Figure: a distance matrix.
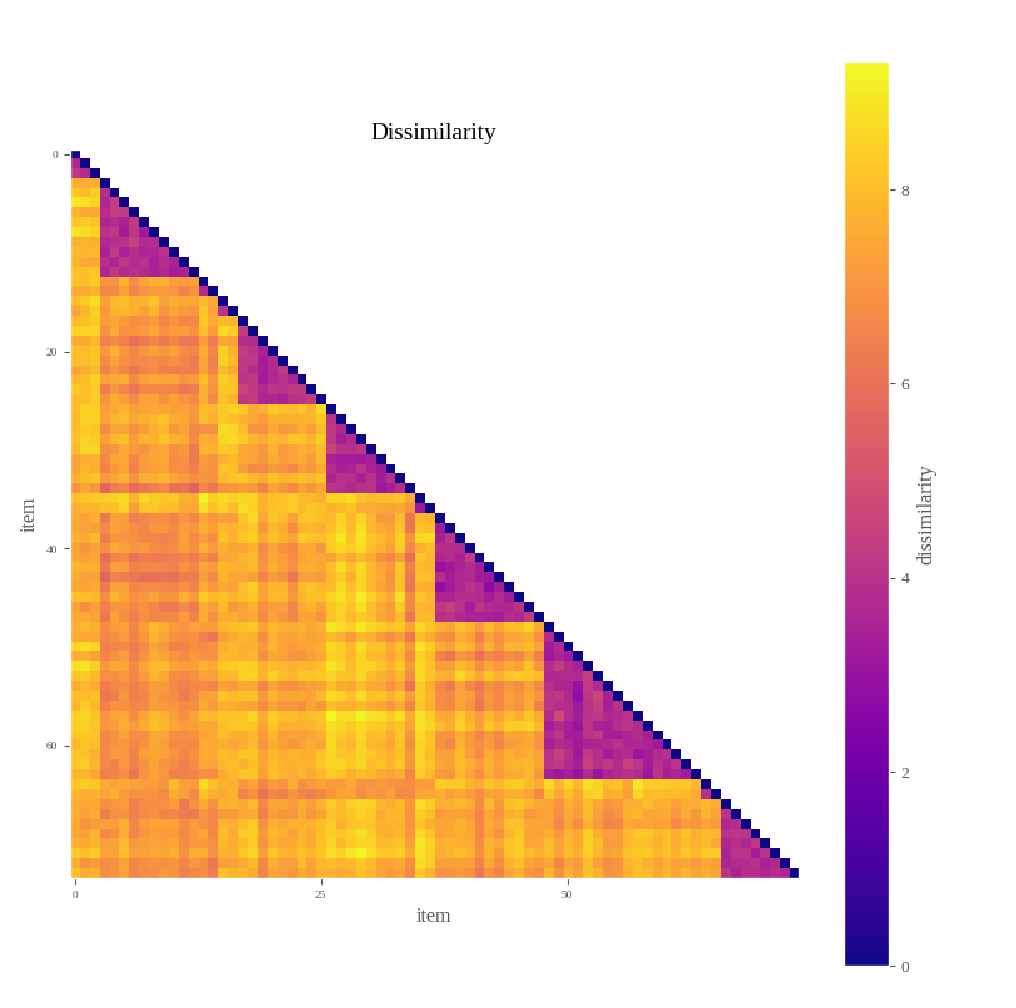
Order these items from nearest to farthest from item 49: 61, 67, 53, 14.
53, 61, 14, 67
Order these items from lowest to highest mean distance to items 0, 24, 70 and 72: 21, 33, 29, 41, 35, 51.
21, 41, 51, 33, 29, 35
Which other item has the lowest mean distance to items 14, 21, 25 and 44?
19
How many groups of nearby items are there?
11
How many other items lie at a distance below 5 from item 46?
10
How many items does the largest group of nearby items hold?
16
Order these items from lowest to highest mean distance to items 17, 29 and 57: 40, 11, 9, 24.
24, 11, 9, 40
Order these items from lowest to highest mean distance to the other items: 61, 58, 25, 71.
61, 58, 25, 71
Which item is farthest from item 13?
35
